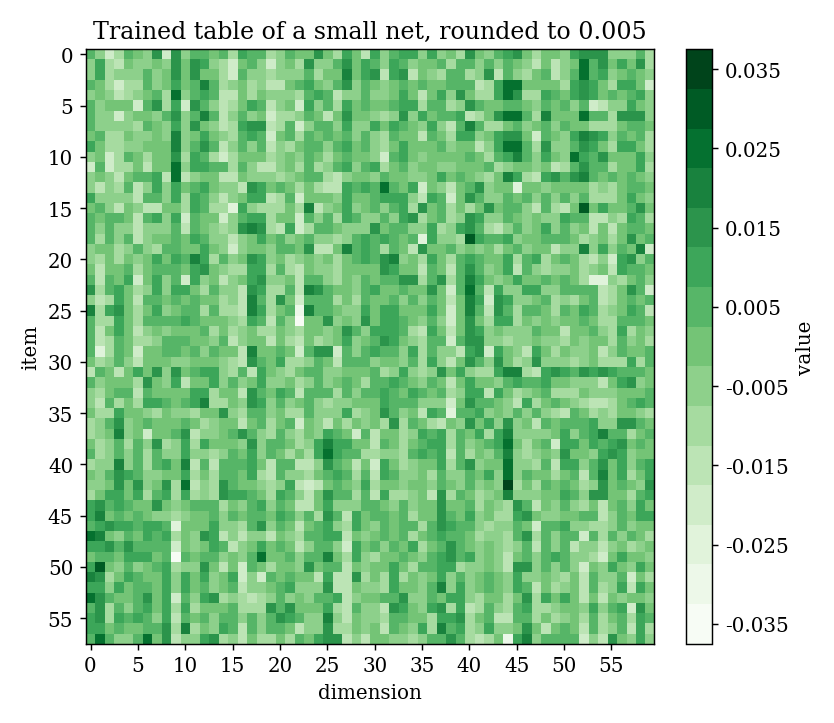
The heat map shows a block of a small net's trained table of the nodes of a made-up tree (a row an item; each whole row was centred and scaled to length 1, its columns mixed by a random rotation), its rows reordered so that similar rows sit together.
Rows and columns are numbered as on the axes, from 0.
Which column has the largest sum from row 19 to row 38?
40
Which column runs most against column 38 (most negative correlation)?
41
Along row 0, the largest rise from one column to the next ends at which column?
9
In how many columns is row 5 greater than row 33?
22
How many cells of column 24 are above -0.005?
35
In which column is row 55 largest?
25
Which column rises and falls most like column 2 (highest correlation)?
50
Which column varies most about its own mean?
44
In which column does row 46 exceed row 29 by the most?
1
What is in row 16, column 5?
-0.015
